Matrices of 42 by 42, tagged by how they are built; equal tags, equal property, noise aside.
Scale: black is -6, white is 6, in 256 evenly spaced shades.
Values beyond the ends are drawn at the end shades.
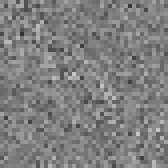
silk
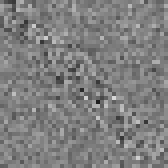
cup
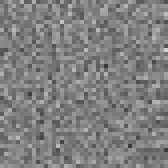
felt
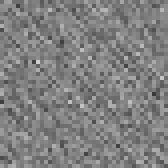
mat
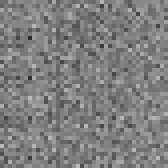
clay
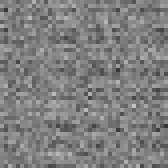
felt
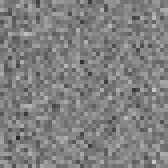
clay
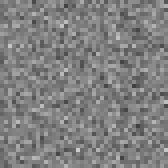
clay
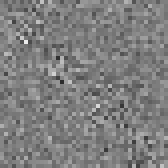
silk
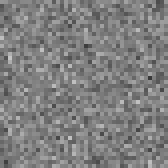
clay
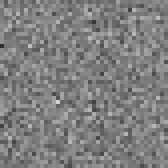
clay
